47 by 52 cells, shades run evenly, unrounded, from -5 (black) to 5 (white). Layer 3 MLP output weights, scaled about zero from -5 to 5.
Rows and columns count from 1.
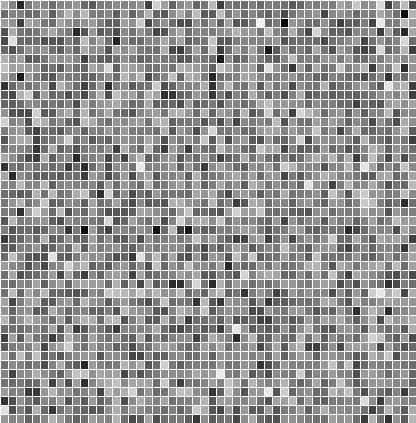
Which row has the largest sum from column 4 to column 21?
33
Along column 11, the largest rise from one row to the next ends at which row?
42
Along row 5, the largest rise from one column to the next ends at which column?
2
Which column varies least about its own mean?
12
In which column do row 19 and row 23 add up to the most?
46
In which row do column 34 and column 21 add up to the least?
11
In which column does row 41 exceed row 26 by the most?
44
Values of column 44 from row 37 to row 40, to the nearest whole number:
1 0 1 0
